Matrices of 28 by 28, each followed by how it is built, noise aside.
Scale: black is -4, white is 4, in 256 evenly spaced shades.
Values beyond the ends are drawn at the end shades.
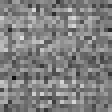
blocks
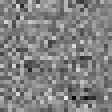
low rank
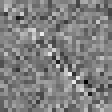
banded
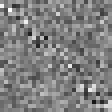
banded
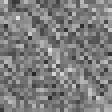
Toeplitz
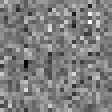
uneven columns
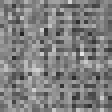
blocks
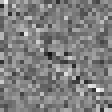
banded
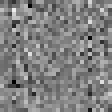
uneven columns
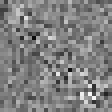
banded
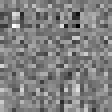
low rank
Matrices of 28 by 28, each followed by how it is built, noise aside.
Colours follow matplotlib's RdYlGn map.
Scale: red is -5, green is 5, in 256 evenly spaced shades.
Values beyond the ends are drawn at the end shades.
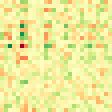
low rank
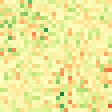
block diagonal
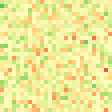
repeating rows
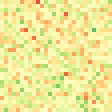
Toeplitz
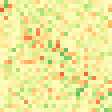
banded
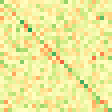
diagonal
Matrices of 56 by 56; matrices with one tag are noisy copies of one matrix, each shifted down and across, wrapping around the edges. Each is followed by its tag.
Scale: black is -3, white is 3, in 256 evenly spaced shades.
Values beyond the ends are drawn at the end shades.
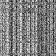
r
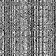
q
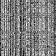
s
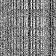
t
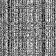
s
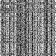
r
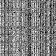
s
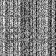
r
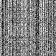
s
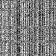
s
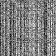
s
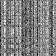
r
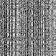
q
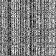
s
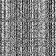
q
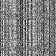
q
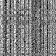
r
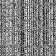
s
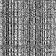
q
